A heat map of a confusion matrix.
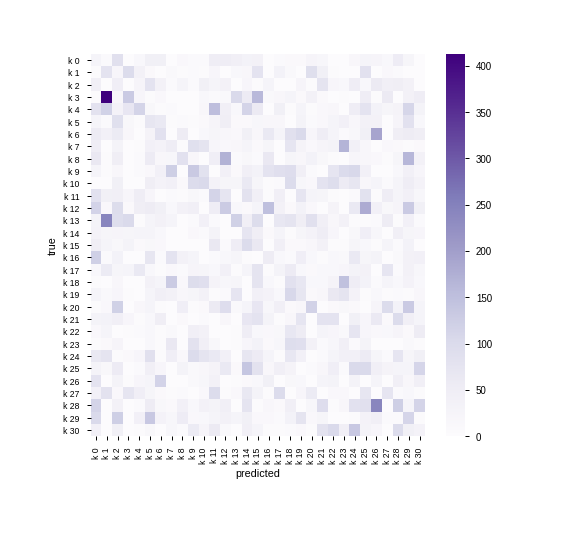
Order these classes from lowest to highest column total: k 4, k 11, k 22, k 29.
k 4, k 22, k 11, k 29
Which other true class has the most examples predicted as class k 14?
k 25
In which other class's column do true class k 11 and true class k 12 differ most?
k 16
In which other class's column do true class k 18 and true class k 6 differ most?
k 26
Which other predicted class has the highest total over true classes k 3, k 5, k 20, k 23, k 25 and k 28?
k 1
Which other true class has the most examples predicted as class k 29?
k 8
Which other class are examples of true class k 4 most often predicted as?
k 11
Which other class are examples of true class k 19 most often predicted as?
k 18
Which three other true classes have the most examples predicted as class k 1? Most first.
k 3, k 13, k 4
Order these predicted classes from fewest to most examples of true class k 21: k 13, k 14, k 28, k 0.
k 13, k 0, k 14, k 28
